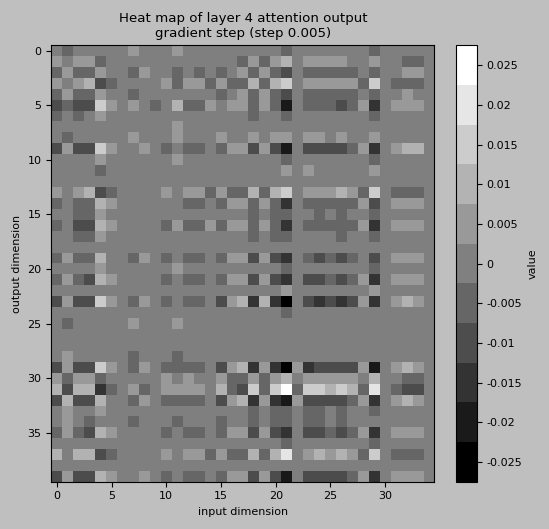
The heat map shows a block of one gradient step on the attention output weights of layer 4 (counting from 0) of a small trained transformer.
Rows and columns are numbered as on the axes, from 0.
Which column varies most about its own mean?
21
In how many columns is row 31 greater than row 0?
16
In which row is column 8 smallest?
31
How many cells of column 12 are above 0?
5
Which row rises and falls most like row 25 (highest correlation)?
0
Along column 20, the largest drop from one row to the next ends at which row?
32
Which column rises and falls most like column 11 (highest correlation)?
7
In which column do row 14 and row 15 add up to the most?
4
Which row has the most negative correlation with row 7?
28
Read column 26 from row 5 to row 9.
-0.01 0 0 0.005 -0.01
